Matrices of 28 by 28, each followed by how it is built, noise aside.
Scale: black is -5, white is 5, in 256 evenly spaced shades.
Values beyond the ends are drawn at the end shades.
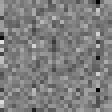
uneven columns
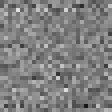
uneven rows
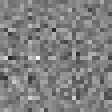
low rank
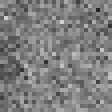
smooth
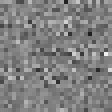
uneven rows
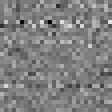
uneven rows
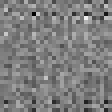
low rank
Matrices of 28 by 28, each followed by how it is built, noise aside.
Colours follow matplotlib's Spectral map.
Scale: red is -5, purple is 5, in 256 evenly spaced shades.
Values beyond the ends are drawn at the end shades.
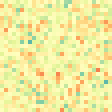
blocks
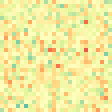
blocks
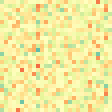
repeating rows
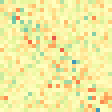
banded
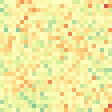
smooth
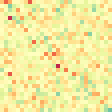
banded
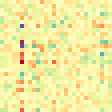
low rank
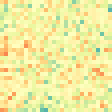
smooth
